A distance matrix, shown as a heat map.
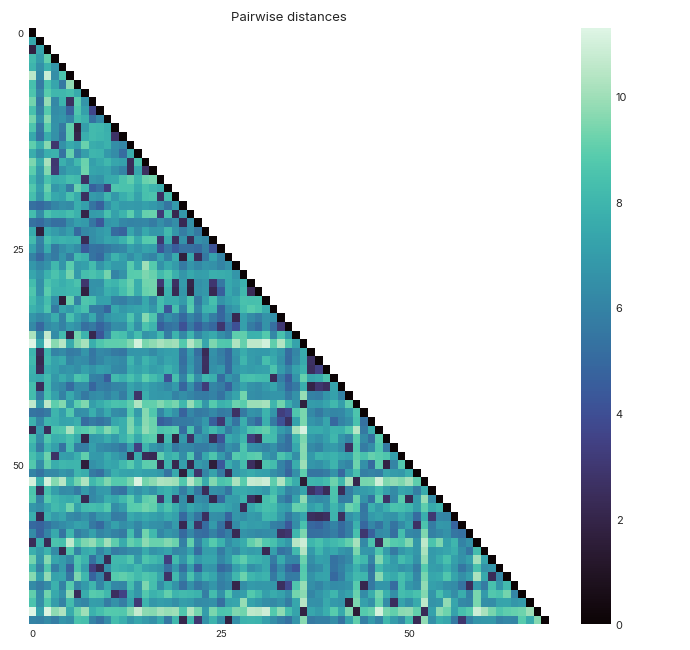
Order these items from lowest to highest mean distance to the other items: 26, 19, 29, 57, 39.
57, 26, 39, 19, 29
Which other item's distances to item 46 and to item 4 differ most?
31
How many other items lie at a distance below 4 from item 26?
5
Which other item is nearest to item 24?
50
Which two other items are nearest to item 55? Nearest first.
28, 44
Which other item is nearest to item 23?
1
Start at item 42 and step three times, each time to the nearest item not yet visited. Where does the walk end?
14
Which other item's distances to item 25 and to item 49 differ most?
45
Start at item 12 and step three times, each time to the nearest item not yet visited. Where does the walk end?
65
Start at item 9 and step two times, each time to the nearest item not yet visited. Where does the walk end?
8
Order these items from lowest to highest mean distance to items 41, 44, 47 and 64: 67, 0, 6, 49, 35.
6, 0, 35, 49, 67
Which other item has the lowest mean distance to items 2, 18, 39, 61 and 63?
10
